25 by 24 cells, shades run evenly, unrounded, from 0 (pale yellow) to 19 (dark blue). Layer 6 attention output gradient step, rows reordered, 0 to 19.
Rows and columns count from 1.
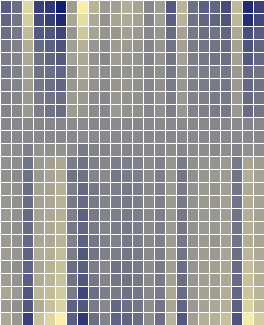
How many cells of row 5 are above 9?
14
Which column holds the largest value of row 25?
8
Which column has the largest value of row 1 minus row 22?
6
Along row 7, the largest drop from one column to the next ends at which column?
7
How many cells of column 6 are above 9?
11
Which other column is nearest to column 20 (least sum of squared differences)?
19
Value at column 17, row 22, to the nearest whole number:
12
